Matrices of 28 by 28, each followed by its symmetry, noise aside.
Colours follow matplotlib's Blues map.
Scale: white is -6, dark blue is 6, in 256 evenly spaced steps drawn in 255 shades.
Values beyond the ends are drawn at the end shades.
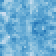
mirrored top to bottom.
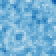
symmetric across the other diagonal.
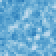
symmetric.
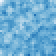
symmetric.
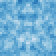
mirrored left to right.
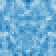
mirrored left to right.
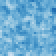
antisymmetric.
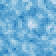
symmetric across the other diagonal.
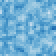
mirrored top to bottom.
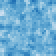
antisymmetric.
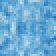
mirrored top to bottom.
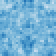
mirrored left to right.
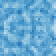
mirrored top to bottom.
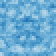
mirrored left to right.
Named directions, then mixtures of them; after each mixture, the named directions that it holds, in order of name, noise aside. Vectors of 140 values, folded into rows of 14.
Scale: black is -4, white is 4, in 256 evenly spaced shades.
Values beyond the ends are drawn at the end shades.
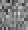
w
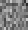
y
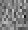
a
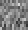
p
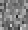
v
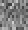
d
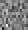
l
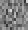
a, l, y.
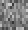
d.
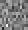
l.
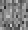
p, v, y.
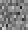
l, p, w.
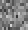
v, w.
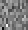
l.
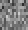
w, y.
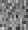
d, v.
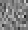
a, v.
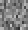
v.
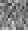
d.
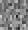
d, v.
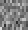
p.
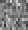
d, p, y.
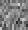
p.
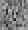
a, l.
